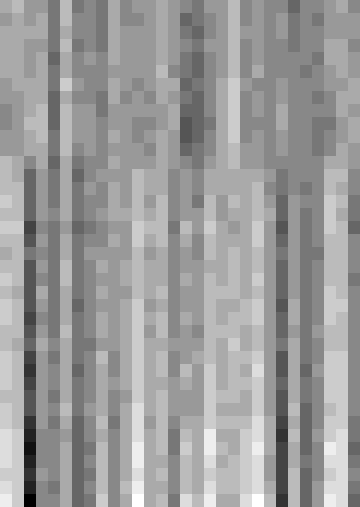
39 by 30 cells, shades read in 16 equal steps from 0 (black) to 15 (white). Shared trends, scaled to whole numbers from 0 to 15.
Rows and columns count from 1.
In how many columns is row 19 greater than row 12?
16
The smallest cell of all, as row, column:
39, 3
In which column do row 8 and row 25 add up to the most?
20
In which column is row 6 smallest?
17
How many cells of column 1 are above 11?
16
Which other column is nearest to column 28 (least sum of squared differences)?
1
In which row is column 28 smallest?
10
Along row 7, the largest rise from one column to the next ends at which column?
6
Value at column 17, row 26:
8
